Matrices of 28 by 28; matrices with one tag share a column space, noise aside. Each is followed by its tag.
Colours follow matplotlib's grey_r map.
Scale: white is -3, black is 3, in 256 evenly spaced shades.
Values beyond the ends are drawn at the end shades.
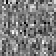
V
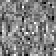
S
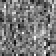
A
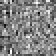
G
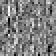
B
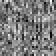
A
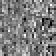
B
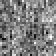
A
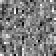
B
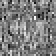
S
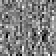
S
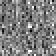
G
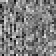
A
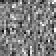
V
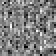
G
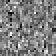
G
